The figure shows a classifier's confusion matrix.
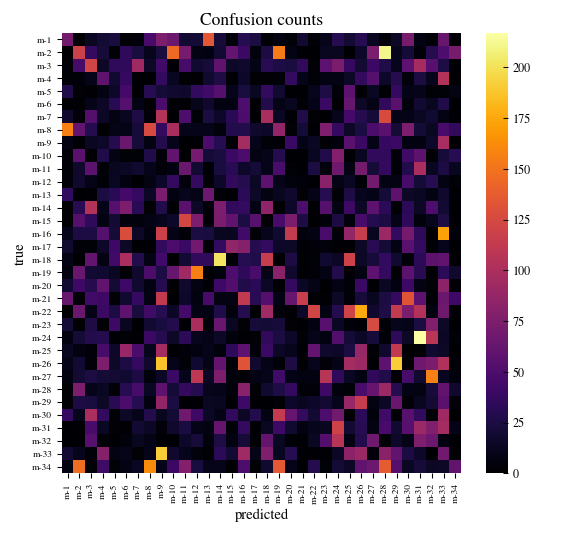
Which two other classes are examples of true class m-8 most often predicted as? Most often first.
m-1, m-10
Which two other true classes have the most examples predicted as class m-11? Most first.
m-15, m-19
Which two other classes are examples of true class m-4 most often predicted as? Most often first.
m-33, m-27
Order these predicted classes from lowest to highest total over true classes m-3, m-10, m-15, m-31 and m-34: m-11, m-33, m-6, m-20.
m-6, m-20, m-33, m-11
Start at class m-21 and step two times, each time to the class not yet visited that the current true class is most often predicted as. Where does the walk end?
m-19
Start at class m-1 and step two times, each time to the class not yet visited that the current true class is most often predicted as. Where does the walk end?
m-9
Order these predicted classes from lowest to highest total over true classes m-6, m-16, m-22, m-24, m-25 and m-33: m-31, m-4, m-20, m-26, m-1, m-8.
m-1, m-8, m-20, m-4, m-31, m-26
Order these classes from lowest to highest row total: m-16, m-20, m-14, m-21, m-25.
m-20, m-25, m-14, m-21, m-16
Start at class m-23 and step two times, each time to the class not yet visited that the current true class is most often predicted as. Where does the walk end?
m-32
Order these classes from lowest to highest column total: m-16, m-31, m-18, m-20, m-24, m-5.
m-5, m-20, m-24, m-18, m-31, m-16
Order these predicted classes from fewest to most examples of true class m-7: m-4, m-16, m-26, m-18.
m-4, m-26, m-16, m-18
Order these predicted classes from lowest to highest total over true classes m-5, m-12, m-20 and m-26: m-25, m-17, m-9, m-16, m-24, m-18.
m-24, m-17, m-18, m-25, m-16, m-9
